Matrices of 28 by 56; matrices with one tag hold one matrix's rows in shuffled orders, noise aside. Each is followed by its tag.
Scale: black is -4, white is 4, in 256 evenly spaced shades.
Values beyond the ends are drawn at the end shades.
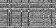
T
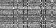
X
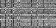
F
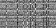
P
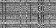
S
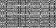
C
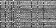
F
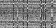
X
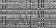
S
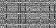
C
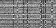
X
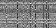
P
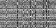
P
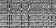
T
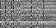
F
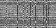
P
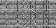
P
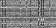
S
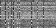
F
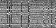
T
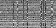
X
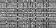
P
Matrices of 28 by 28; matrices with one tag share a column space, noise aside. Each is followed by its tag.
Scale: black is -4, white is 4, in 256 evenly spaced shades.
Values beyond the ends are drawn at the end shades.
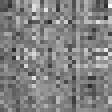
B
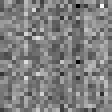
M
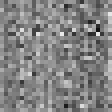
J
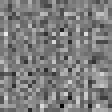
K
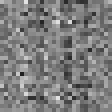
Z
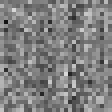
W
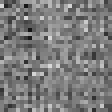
M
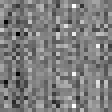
J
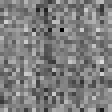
W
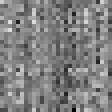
W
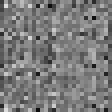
M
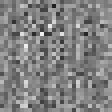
J
